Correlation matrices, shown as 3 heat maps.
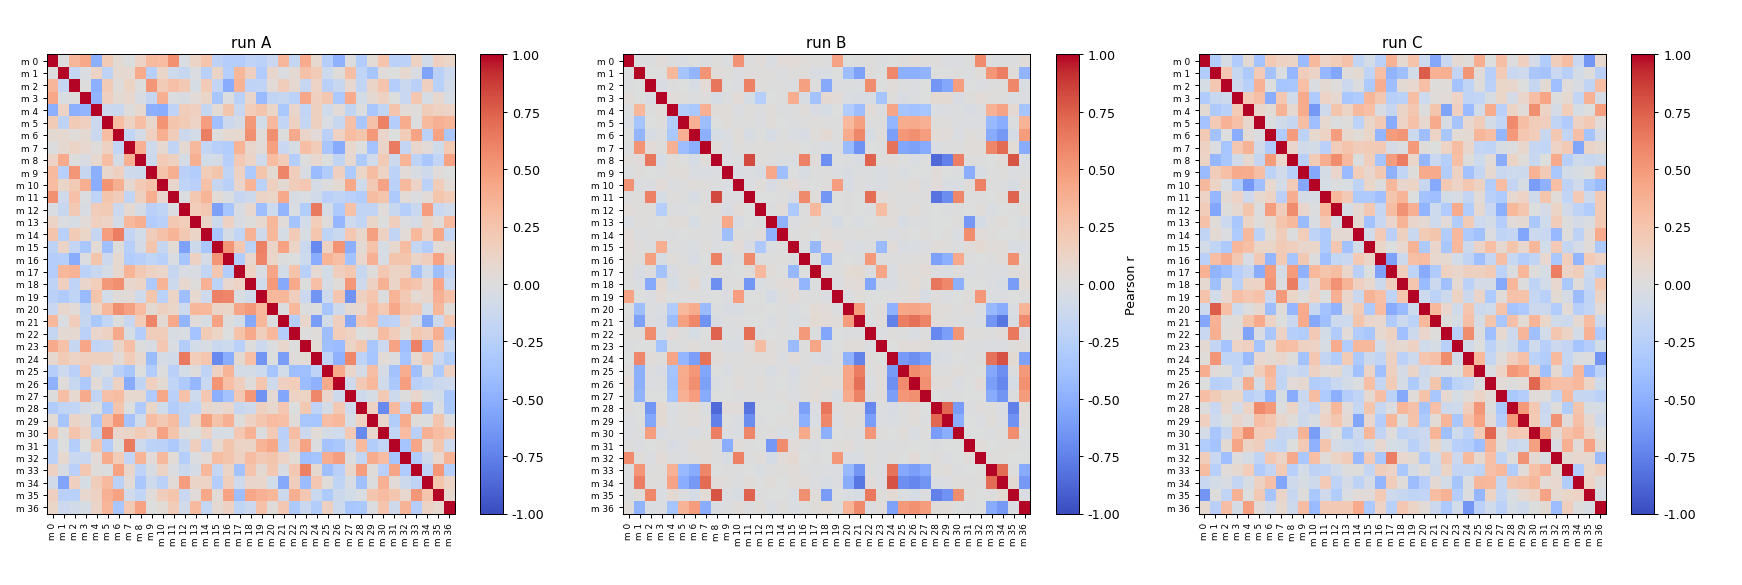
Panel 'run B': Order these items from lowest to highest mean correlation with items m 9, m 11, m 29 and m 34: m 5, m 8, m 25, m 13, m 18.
m 25, m 5, m 18, m 8, m 13
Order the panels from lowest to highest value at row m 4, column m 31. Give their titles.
run B, run C, run A
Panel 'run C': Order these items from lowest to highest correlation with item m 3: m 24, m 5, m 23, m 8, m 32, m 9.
m 24, m 8, m 32, m 23, m 5, m 9
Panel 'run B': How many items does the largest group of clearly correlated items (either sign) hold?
14
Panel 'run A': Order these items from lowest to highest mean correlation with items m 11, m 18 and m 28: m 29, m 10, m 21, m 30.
m 30, m 21, m 10, m 29
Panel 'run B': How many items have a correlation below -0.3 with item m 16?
3
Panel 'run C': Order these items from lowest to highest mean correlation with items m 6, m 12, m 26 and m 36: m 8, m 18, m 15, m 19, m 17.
m 19, m 15, m 17, m 8, m 18
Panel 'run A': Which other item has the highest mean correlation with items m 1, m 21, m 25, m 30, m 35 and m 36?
m 32
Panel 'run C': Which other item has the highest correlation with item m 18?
m 8
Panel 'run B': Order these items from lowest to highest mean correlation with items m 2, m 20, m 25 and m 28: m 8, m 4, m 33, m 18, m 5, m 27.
m 33, m 4, m 8, m 18, m 5, m 27
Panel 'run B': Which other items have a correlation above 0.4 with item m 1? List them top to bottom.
m 7, m 24, m 33, m 34
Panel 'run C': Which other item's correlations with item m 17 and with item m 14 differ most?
m 32
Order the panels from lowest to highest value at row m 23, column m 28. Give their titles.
run C, run B, run A
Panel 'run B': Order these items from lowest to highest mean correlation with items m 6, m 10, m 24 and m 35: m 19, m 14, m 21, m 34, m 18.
m 18, m 21, m 14, m 34, m 19
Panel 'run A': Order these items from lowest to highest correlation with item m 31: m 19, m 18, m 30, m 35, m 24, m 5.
m 5, m 30, m 24, m 18, m 35, m 19
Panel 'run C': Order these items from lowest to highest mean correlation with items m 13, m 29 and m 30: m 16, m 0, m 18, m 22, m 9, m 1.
m 16, m 1, m 9, m 22, m 18, m 0
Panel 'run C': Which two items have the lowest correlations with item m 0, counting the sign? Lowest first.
m 35, m 21
